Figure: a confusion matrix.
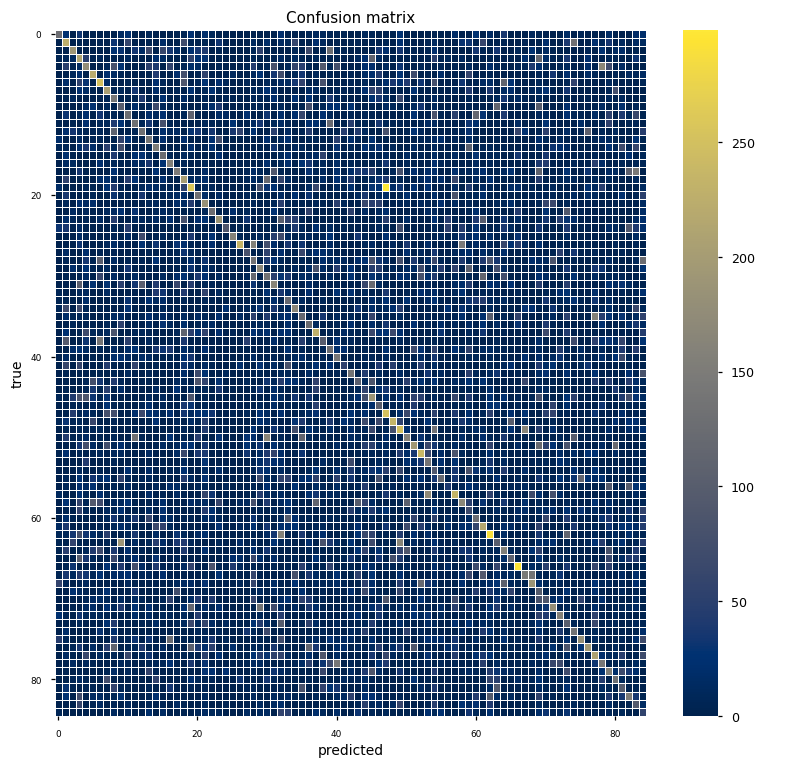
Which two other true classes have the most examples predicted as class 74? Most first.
1, 50
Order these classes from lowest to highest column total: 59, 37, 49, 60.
60, 37, 59, 49
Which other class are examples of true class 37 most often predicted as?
18
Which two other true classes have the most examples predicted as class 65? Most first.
48, 69
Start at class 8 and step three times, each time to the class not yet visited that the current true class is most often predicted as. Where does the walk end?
68
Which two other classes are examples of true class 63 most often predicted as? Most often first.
9, 49
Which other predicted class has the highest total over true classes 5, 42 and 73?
32
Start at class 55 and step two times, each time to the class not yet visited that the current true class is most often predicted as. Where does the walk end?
16
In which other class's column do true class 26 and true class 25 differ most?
28
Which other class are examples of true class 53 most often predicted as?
42
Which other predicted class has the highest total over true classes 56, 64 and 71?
79
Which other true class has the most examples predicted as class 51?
76
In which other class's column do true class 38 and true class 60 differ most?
6
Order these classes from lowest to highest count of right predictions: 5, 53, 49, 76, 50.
53, 50, 76, 5, 49
